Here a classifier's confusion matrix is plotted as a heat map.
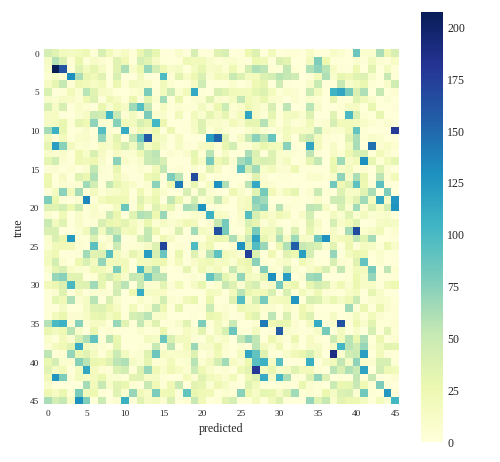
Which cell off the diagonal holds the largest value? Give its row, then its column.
2, 1
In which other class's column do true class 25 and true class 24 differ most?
15
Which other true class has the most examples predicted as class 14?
9
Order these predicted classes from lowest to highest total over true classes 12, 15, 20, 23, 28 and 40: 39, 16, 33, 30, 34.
33, 16, 39, 30, 34
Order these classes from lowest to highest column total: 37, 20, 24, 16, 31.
16, 24, 20, 31, 37
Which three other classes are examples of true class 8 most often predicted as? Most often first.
26, 39, 13
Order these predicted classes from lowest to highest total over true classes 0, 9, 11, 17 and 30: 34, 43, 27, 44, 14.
44, 34, 43, 14, 27
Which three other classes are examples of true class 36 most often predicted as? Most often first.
30, 24, 3
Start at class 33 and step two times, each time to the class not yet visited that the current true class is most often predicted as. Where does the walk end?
37
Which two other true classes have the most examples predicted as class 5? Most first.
19, 41
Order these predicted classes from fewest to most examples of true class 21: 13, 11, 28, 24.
24, 28, 11, 13
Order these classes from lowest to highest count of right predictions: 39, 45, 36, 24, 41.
39, 24, 36, 45, 41
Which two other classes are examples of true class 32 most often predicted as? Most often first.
25, 28
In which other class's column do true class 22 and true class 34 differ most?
23
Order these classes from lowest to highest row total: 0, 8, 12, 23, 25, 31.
31, 0, 8, 12, 23, 25
